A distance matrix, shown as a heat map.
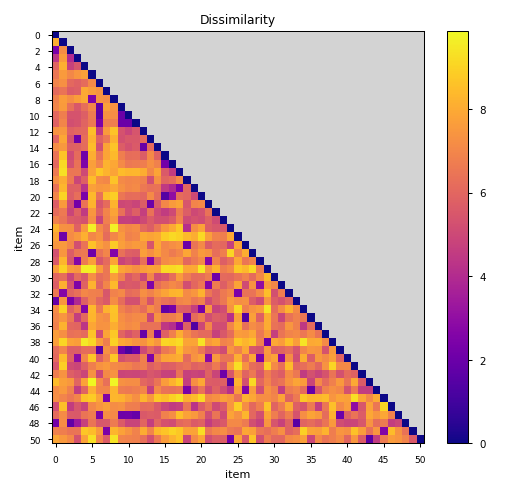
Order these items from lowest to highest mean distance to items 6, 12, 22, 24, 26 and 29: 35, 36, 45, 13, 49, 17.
35, 13, 36, 49, 45, 17
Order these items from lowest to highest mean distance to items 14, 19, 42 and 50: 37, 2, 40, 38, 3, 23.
23, 37, 3, 2, 40, 38
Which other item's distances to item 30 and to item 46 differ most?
41
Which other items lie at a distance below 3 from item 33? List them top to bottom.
0, 2, 48
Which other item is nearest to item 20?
15
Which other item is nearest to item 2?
48
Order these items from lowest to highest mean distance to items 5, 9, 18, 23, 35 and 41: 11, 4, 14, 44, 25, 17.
44, 11, 4, 14, 17, 25
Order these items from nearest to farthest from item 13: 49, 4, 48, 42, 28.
28, 48, 42, 4, 49
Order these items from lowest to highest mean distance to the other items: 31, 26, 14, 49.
31, 14, 26, 49
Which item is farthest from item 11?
17
